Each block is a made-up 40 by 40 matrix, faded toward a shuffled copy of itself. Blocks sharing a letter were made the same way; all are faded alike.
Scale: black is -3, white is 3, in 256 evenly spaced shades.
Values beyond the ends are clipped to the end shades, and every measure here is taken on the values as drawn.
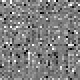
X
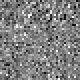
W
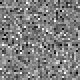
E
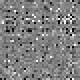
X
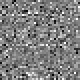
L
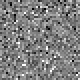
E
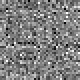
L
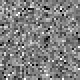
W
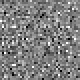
L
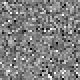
E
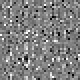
X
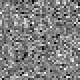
L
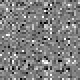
X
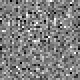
W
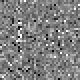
E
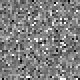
E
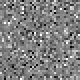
X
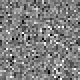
E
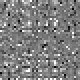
X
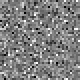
E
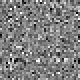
L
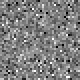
E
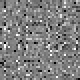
X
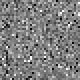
E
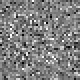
W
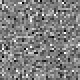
W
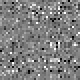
X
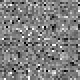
X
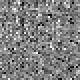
W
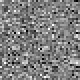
L
